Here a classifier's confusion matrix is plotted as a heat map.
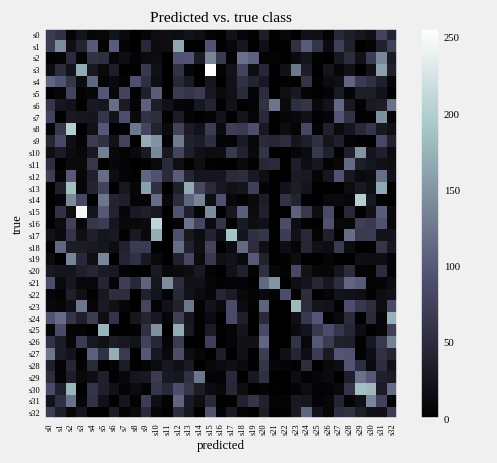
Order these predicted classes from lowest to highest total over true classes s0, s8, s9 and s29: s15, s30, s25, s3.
s3, s25, s15, s30
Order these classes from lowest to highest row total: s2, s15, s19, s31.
s19, s31, s2, s15
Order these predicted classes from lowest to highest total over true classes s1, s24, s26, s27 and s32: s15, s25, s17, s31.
s17, s31, s15, s25
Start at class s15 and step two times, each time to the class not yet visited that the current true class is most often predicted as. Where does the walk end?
s31
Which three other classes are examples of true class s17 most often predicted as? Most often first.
s10, s28, s12
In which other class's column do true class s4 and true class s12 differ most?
s5
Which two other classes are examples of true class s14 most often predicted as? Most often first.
s29, s2
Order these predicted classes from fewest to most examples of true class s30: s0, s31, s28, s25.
s25, s31, s28, s0
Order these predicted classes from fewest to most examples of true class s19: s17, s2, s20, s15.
s17, s20, s15, s2
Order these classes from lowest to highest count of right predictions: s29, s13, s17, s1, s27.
s27, s29, s1, s13, s17
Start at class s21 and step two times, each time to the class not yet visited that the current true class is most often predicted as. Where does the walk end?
s28
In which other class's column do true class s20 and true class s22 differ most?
s23
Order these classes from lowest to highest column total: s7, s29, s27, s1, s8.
s8, s7, s27, s1, s29
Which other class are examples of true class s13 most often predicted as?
s2
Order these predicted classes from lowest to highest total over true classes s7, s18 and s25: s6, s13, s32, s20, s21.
s21, s6, s13, s32, s20
